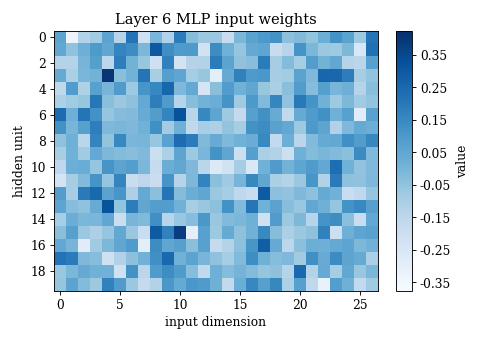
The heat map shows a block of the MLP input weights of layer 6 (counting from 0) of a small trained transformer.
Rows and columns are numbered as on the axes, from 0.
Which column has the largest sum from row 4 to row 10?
3
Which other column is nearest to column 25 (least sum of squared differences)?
19
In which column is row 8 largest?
10
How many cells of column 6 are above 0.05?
6
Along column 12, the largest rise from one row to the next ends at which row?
11
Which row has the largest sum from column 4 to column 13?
1
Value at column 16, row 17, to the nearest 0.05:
0.15
